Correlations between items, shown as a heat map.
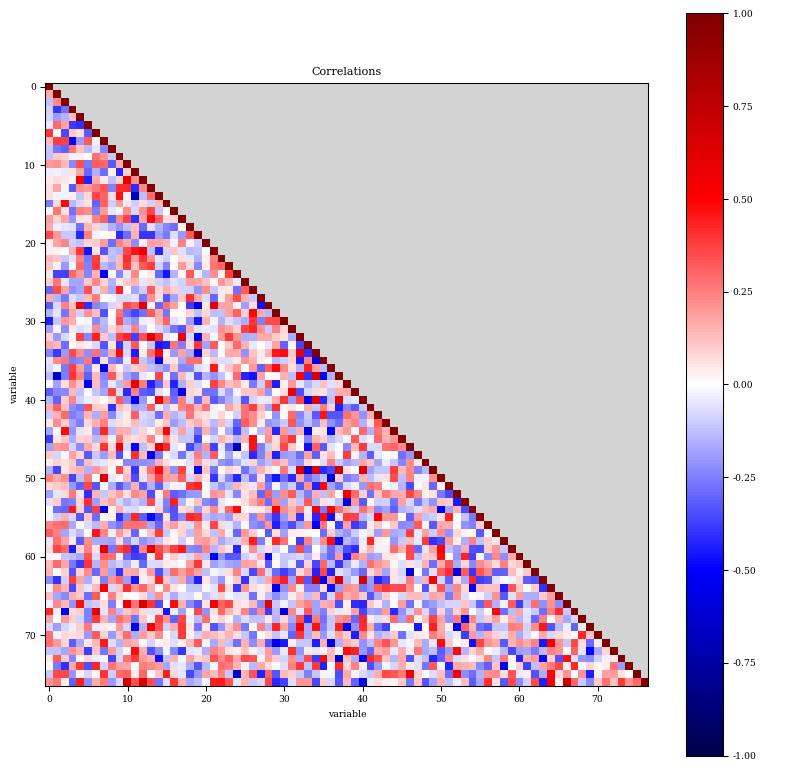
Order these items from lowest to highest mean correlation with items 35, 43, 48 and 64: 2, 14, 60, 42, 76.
14, 60, 76, 2, 42
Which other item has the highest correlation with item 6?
67
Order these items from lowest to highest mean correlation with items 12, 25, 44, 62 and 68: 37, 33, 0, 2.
33, 37, 0, 2
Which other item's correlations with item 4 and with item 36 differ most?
58
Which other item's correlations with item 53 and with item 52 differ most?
38
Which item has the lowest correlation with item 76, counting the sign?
40
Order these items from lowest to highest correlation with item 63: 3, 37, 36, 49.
36, 3, 49, 37
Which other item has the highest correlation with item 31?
39
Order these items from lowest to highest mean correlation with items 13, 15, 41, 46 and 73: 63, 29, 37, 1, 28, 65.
37, 65, 63, 28, 29, 1
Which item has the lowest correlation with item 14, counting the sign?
11
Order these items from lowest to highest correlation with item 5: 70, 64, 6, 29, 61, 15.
6, 70, 64, 15, 29, 61
